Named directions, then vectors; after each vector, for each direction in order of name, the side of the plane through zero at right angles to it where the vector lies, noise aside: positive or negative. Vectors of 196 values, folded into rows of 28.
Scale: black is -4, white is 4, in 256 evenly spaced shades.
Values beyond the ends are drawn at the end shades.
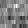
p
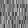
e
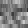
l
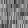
negative, negative, negative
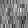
positive, negative, positive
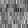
negative, positive, negative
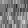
negative, positive, negative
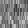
negative, positive, negative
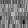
positive, negative, positive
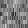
positive, positive, positive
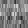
negative, negative, positive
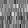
negative, negative, positive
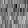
negative, positive, negative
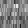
negative, negative, positive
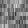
positive, positive, positive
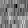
negative, positive, negative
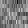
negative, negative, negative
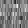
negative, negative, positive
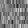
positive, negative, negative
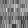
positive, negative, positive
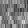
negative, positive, negative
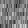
negative, negative, negative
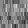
positive, negative, positive
